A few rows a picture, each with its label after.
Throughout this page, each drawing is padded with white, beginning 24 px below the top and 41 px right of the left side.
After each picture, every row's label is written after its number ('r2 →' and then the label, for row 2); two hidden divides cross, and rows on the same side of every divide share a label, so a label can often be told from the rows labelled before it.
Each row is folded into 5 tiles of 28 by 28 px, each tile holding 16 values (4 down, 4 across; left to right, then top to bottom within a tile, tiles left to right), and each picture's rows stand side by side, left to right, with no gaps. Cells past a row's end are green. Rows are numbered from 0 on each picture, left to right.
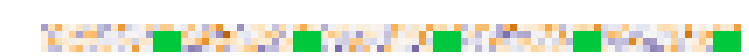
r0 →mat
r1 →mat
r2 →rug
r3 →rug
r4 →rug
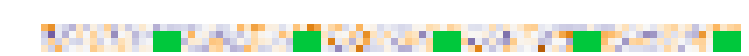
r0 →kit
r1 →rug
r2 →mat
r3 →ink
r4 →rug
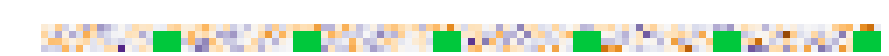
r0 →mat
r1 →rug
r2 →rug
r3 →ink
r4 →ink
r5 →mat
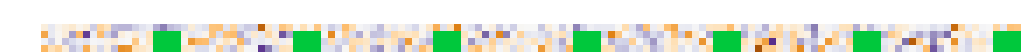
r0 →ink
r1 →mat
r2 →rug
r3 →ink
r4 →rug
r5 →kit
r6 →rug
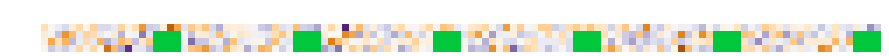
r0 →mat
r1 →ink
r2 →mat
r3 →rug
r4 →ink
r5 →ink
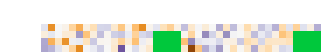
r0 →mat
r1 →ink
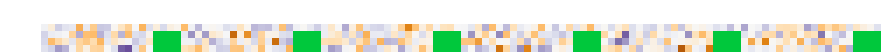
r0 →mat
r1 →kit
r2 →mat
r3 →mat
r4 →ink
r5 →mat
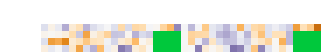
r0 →mat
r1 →rug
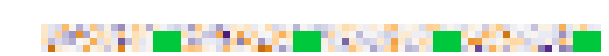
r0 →ink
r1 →ink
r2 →rug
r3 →mat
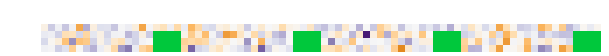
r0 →mat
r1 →mat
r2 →ink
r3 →mat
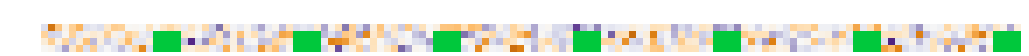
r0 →mat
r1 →ink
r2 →mat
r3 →kit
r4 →kit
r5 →rug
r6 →ink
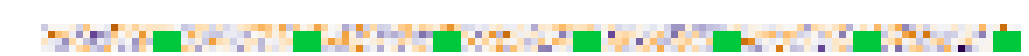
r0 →rug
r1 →rug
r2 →mat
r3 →mat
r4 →kit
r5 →mat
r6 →mat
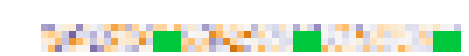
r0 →rug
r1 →kit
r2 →ink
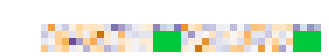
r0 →kit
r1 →kit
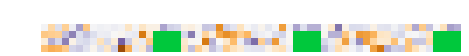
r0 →ink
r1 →kit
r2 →kit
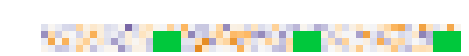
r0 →mat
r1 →kit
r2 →mat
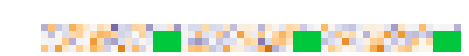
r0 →kit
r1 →ink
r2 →kit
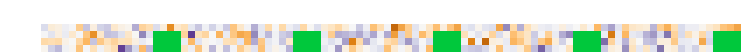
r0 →mat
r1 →kit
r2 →rug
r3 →mat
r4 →rug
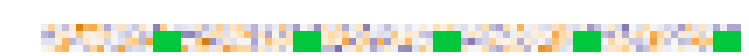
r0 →kit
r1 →kit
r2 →mat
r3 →ink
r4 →kit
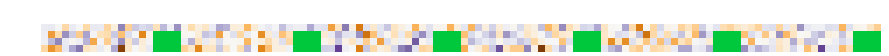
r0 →ink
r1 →ink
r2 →mat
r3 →ink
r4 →mat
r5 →mat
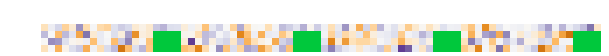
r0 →ink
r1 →ink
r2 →mat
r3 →ink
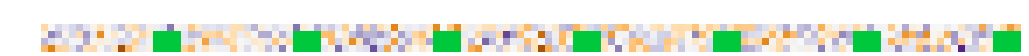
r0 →ink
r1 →kit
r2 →rug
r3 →ink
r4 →rug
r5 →mat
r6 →mat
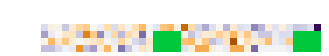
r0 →mat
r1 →kit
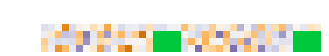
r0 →ink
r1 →mat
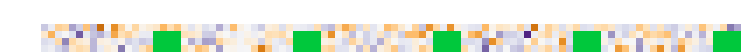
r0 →rug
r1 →ink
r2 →rug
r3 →rug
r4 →kit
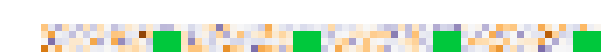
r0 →ink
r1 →ink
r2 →kit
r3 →mat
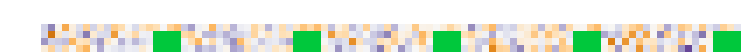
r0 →rug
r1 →rug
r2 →rug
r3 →rug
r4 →mat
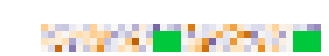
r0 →kit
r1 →kit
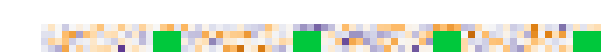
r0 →mat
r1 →kit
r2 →rug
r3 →rug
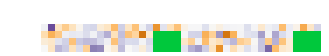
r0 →rug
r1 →mat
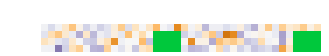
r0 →rug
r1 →mat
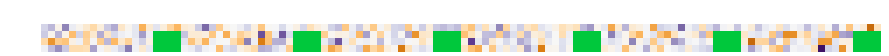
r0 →mat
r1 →mat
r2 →ink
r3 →ink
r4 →kit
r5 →mat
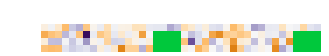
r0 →ink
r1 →kit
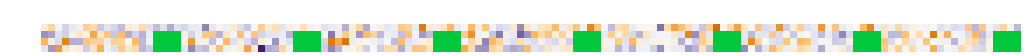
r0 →kit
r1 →mat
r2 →mat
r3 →rug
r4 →rug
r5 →mat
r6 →kit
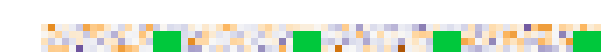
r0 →ink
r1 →mat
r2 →ink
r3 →mat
